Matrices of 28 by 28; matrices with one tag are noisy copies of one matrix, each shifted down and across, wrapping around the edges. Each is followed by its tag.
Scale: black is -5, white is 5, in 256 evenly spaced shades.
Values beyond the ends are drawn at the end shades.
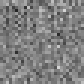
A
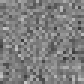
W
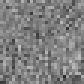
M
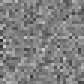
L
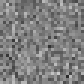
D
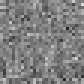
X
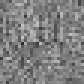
M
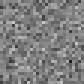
L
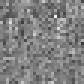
X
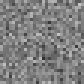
W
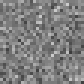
W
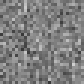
D
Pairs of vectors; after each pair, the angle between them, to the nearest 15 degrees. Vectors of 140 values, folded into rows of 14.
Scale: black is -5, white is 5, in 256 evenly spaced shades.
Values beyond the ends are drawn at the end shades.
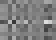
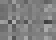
165 degrees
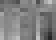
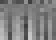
75 degrees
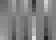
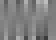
45 degrees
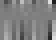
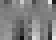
30 degrees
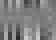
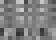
60 degrees
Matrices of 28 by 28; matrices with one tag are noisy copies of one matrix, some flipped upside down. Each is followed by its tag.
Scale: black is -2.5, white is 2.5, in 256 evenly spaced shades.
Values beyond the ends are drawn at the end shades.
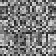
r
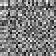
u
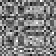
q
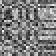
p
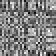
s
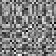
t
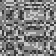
q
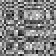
q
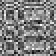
q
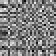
u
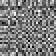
u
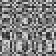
t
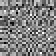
u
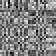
s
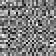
u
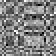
q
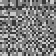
u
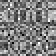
r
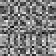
r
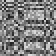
q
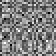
t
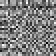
u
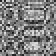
q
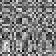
t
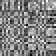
s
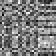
p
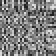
s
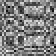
q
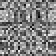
r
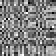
s
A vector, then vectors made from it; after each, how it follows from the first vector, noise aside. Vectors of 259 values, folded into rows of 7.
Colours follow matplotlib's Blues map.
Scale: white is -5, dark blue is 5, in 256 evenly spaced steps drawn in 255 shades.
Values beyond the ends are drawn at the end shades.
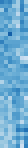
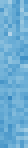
negated, shrunk.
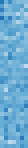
reversed, partly zeroed.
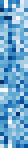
reversed, scaled up.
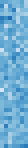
reversed, partly zeroed.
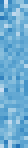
reversed, partly zeroed.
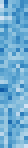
reversed, negated.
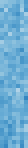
negated, shrunk.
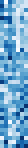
reversed, scaled up.
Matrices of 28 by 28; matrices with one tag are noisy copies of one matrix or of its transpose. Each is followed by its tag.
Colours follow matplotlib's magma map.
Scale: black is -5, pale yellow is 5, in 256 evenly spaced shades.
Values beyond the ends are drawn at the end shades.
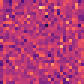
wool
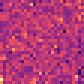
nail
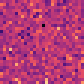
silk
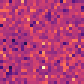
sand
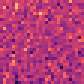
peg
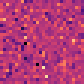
sand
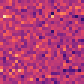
peg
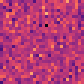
wool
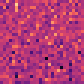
peg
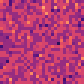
wool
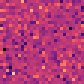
sand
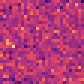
wool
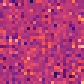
silk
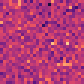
sand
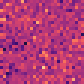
sand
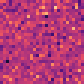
wool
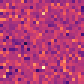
sand
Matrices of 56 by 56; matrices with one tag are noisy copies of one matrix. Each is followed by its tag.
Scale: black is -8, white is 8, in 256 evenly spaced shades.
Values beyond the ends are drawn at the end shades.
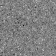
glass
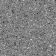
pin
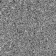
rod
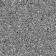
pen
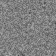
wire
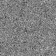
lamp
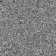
rod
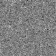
pen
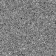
wire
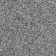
glass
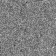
lamp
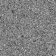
pin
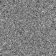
rod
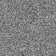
wire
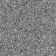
lamp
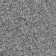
glass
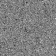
lamp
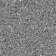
pen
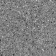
glass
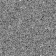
pen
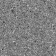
pin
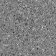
glass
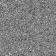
wire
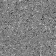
pen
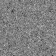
pin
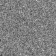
glass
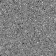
rod
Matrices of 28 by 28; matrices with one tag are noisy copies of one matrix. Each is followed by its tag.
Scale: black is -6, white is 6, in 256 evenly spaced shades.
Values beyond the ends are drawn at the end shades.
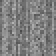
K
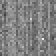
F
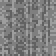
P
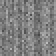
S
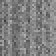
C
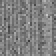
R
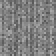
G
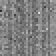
P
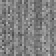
S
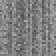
P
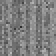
C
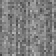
K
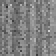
C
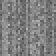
K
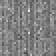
G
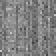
F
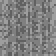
P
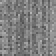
P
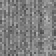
R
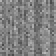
S
